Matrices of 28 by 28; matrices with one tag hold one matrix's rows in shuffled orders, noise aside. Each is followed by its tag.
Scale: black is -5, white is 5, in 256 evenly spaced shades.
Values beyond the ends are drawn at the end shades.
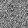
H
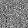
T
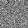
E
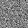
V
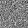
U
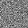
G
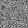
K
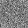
E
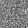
V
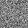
V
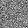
K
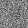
V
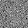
T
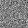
U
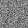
E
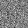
E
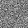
G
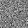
U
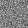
U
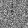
H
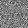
G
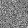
U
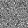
E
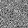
G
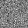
E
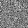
G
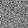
G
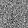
H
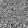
H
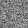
K
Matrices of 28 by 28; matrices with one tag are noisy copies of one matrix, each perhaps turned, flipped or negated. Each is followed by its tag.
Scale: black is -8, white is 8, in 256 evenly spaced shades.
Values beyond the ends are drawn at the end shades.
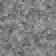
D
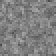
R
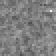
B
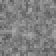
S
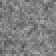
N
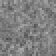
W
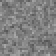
N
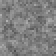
W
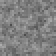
W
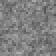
N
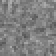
B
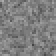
R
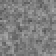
W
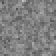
R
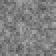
S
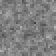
S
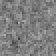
R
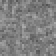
B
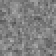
R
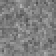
W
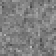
N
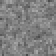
R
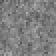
W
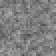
S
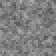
B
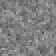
R
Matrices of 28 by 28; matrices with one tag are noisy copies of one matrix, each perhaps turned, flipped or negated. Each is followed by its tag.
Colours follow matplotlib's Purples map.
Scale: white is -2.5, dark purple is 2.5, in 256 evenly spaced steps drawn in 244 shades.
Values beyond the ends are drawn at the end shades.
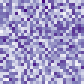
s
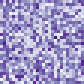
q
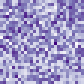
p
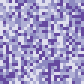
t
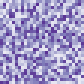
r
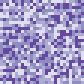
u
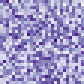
r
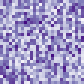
t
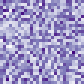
s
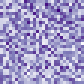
s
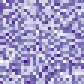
s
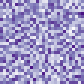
s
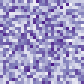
r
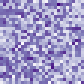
p
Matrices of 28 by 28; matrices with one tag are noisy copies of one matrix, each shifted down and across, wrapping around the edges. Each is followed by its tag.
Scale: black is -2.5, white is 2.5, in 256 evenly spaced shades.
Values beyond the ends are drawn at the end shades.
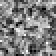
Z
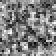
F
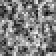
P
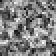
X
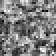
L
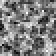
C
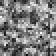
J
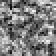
J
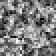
L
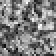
X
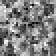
C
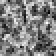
P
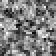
Z
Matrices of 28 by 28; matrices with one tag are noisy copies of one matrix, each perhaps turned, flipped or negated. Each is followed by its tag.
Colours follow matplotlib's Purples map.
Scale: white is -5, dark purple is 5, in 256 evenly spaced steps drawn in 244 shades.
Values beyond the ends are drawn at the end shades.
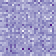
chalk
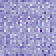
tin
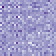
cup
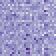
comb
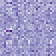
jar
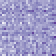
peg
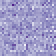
jar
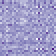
cup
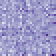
peg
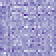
tin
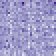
peg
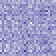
chalk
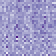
cup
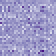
jar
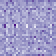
tin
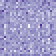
tin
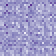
chalk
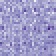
comb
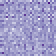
cup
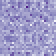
comb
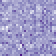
comb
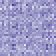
jar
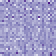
cup
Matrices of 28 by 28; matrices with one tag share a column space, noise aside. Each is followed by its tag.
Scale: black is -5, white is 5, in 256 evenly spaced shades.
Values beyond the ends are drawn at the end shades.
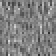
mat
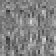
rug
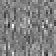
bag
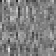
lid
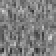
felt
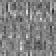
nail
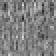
nail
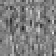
bag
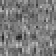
felt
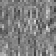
bag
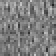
mat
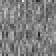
lid
